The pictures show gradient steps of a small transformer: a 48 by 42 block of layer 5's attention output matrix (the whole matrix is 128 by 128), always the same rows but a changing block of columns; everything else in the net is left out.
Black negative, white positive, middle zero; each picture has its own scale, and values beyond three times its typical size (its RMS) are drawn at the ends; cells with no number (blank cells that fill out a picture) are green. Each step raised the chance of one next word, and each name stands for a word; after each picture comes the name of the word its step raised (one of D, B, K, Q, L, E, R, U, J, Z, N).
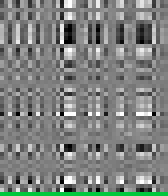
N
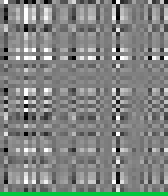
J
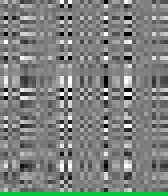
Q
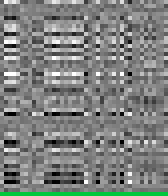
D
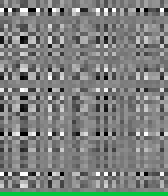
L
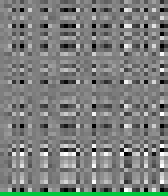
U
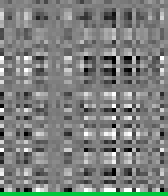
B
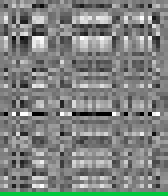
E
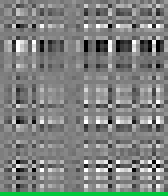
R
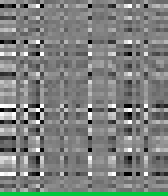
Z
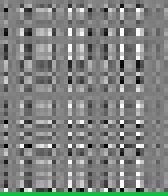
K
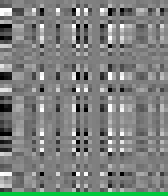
L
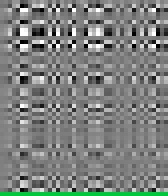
K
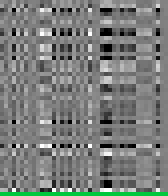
K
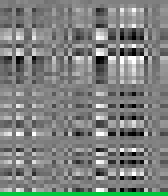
B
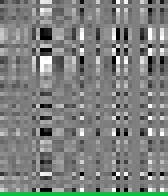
B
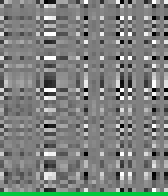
Q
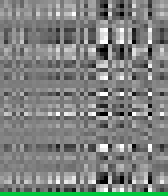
N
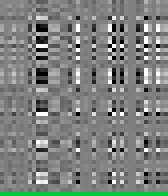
D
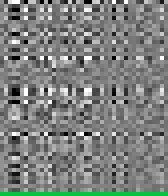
J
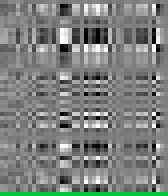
N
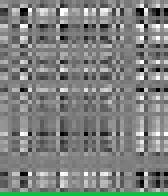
L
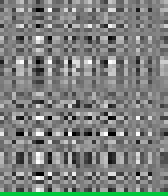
B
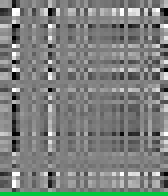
L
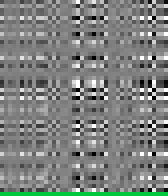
Q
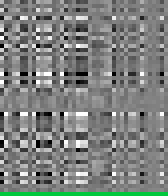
D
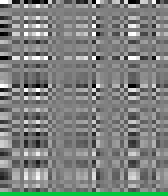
Q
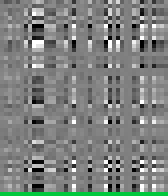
R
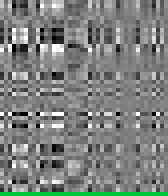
N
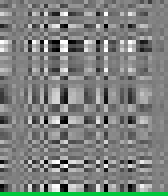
R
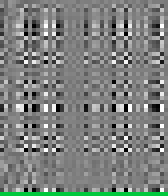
U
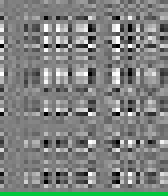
D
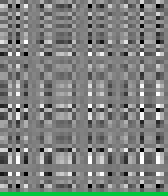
Z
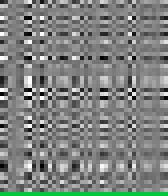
Q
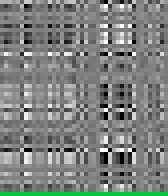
Z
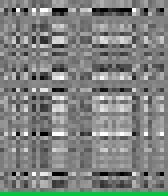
L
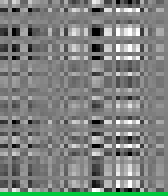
K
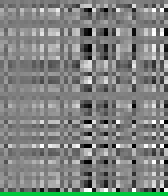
K
